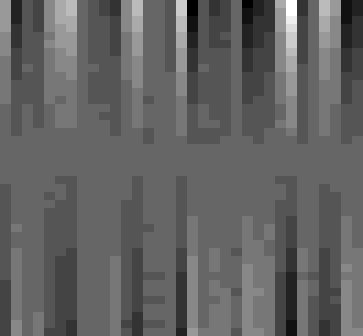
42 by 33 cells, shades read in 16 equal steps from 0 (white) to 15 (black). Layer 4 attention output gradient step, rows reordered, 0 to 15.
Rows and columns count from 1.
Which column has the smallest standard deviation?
8
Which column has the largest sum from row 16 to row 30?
27
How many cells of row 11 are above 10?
4
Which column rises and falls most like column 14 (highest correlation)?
15
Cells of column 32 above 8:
27
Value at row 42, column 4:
8
